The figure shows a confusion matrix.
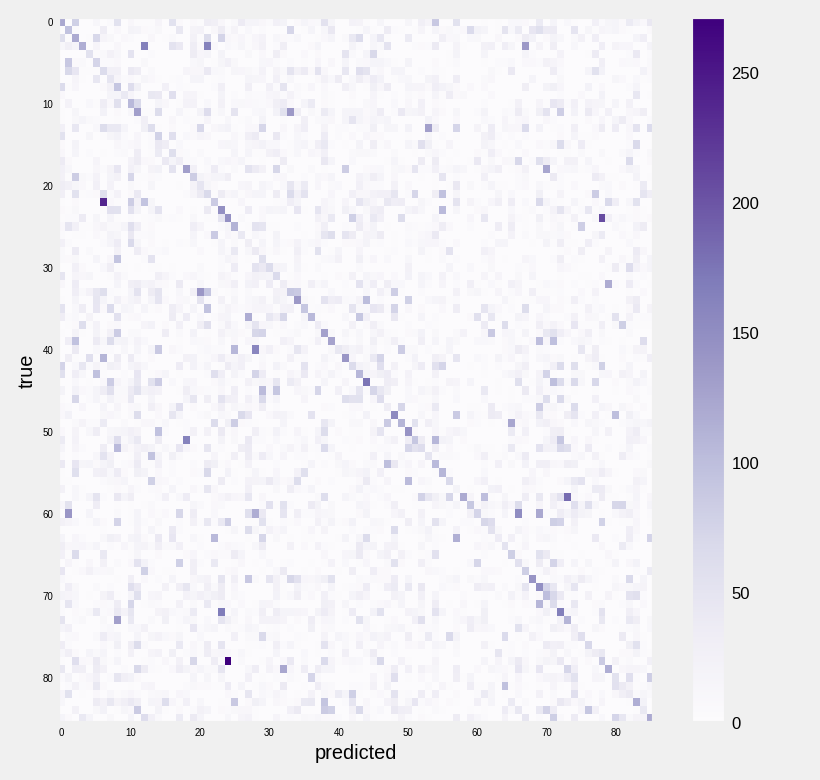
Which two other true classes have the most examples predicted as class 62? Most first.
38, 61
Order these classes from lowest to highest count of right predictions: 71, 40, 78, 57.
57, 40, 71, 78
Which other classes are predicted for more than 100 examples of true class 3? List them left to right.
12, 21, 67
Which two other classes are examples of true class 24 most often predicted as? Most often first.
78, 42
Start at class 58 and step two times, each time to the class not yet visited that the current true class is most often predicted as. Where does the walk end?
8
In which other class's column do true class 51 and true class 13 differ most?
18
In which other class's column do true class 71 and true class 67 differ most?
69
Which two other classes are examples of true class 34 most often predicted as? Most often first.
44, 50
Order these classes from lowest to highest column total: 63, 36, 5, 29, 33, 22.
63, 36, 22, 33, 5, 29
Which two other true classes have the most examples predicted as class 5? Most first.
43, 2
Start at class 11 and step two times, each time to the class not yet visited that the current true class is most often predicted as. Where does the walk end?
20
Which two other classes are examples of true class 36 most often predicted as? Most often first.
27, 43
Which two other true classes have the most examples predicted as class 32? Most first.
79, 36
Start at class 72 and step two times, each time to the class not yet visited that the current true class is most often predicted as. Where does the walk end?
55
